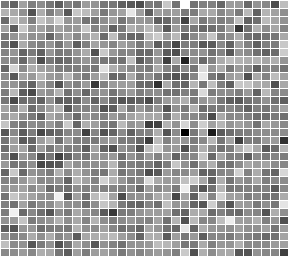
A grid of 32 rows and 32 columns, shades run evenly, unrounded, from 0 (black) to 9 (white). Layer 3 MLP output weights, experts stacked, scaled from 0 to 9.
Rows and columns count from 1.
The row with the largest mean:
23
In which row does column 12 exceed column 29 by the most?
9
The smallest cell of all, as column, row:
21, 17
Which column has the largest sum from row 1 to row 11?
32
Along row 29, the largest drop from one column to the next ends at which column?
22
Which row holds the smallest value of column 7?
20
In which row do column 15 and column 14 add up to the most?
2
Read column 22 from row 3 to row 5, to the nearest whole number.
6 4 5
